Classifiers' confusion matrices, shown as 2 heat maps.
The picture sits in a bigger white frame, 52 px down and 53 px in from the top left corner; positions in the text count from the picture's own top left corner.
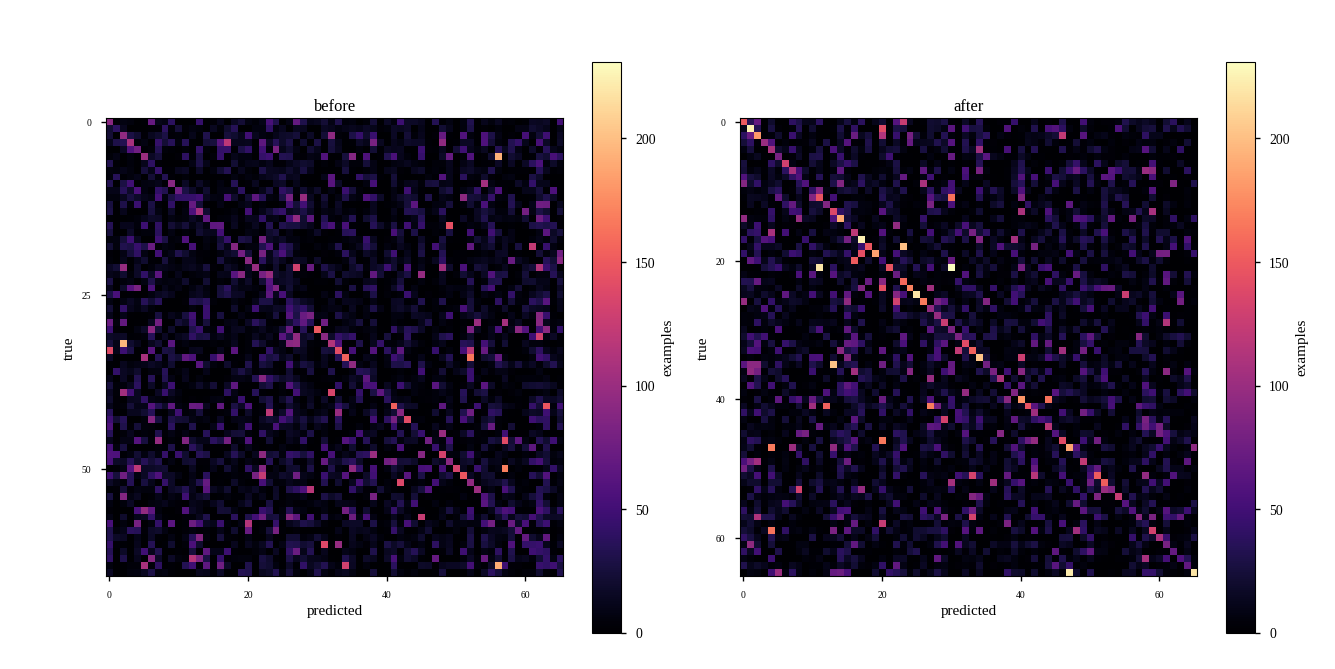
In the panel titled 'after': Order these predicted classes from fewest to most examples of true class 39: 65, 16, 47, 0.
0, 65, 47, 16
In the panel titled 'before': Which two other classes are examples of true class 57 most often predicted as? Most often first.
45, 26
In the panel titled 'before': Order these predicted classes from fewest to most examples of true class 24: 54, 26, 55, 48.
48, 26, 54, 55
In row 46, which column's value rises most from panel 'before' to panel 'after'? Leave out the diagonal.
20
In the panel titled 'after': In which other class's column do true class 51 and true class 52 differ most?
33
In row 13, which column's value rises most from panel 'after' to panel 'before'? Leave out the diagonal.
60
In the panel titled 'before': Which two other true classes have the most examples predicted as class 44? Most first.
12, 55
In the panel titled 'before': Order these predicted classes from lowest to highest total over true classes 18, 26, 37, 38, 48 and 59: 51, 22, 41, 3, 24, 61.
51, 41, 3, 24, 61, 22
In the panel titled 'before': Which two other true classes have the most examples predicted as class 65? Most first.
20, 19
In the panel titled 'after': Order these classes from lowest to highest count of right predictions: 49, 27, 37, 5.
5, 27, 37, 49
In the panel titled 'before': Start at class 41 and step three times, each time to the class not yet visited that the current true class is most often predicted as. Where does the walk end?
62
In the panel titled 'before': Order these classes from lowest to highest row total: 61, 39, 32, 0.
39, 0, 61, 32
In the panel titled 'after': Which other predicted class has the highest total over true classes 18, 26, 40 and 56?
23
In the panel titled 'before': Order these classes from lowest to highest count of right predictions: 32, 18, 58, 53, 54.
54, 58, 18, 53, 32
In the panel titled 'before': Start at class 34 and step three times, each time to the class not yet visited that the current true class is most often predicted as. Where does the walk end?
23
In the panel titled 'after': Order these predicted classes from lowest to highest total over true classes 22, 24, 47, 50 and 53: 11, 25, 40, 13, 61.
25, 11, 40, 61, 13
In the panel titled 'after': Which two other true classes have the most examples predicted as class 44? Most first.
40, 32
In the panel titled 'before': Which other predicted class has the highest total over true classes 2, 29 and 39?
32
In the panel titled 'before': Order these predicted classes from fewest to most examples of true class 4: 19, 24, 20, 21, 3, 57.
21, 57, 19, 20, 3, 24
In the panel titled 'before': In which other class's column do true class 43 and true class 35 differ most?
6
